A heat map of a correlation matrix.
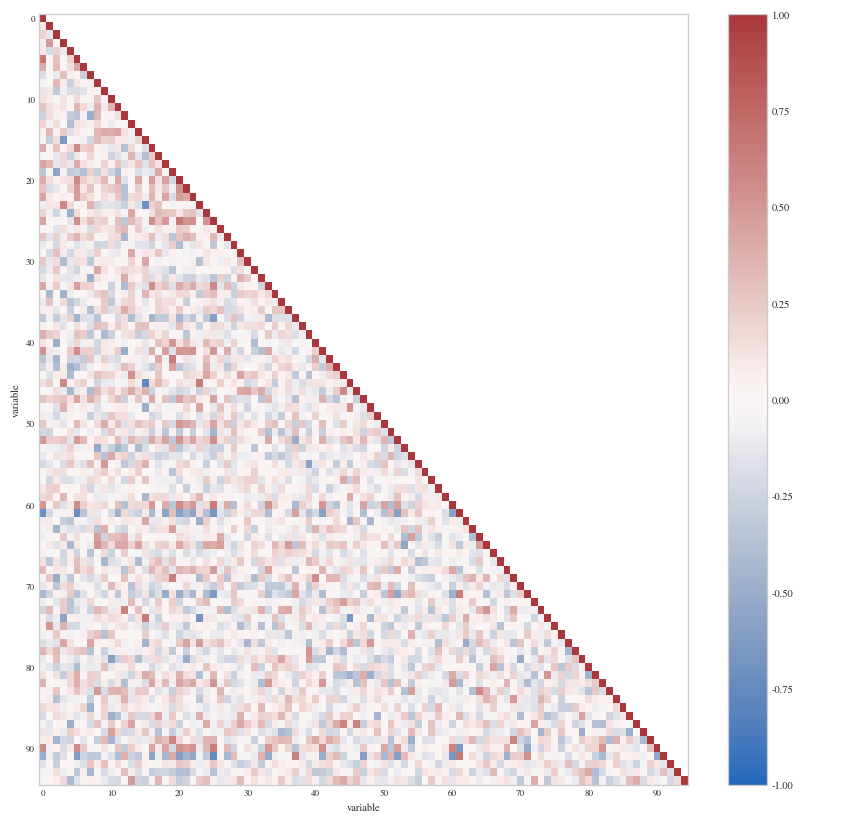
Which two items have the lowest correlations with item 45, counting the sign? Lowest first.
15, 74
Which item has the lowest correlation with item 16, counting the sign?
91
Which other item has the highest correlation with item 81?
74
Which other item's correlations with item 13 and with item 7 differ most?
46
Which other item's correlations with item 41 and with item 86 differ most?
61
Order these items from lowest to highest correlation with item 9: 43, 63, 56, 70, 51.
51, 70, 43, 56, 63
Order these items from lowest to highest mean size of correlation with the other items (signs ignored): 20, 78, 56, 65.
56, 78, 65, 20
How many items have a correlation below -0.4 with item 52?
4
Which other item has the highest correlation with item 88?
10
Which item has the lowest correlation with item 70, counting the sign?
79
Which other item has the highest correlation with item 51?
71
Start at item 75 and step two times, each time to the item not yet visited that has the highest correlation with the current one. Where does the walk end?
3
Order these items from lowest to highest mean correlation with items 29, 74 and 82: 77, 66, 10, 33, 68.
77, 10, 66, 68, 33
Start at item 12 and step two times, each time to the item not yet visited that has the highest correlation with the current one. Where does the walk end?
65
